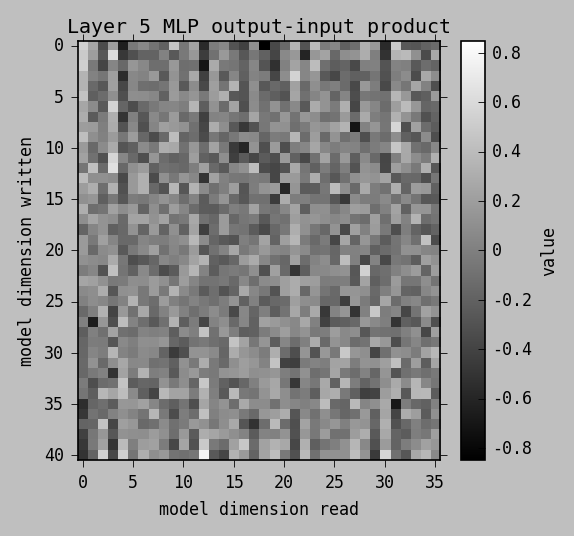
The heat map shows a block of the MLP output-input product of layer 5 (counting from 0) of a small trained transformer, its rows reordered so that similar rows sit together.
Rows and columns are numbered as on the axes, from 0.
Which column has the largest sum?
3
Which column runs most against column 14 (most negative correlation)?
34
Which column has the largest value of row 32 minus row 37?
17
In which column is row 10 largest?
31
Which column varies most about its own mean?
12
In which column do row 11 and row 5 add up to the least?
15
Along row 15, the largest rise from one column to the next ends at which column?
20
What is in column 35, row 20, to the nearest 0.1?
0
